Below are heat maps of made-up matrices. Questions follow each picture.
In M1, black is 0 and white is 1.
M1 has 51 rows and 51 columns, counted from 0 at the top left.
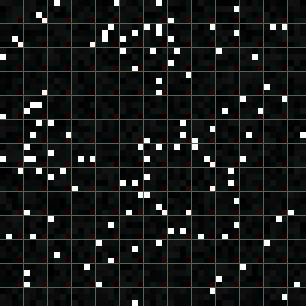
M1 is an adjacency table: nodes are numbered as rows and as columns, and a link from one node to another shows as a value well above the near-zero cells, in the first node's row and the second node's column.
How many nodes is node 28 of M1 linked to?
4
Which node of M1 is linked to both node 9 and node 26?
node 0
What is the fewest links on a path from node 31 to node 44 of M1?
5
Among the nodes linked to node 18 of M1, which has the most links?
node 4
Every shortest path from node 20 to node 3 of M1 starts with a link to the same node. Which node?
node 6
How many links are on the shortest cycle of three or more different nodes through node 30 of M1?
5
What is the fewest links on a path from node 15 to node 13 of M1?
2
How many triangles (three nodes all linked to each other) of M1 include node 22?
0
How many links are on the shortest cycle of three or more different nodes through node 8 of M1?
8
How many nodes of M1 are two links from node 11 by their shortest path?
4
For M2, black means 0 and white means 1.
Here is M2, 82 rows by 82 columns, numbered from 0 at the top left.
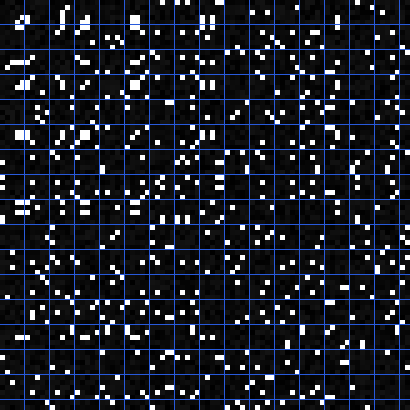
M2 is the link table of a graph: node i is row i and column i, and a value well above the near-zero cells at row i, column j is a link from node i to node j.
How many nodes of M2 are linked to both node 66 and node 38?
8
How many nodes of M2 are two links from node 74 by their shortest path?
1
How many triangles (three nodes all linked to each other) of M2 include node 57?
3
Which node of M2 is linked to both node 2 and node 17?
node 12
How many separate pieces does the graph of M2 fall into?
4
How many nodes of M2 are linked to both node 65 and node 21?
6
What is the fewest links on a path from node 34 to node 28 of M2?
3
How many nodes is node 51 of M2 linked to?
7
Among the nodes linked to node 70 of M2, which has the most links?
node 27
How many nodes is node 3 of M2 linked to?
9
